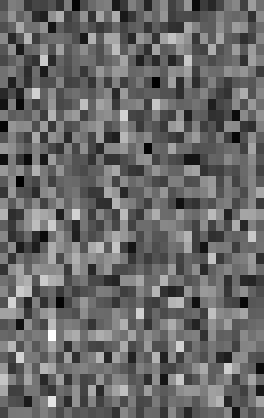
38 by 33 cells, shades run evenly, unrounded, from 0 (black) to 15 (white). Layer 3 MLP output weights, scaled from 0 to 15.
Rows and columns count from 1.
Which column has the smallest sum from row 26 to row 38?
21
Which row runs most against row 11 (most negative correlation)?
3
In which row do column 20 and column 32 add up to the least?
8
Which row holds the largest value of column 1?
35
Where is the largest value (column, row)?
7, 31
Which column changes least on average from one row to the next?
28
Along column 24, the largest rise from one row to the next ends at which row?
16
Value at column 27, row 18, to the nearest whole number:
9
